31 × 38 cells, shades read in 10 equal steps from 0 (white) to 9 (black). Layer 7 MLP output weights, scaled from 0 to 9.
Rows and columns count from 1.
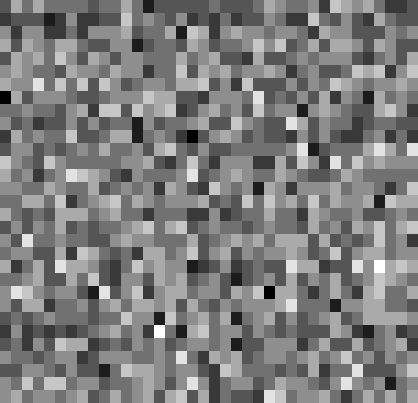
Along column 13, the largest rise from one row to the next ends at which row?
10
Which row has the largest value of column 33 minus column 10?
23
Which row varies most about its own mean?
21
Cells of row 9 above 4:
17
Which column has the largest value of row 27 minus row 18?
38
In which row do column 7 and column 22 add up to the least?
14
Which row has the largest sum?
2
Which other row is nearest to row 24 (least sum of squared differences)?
19
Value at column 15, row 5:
5
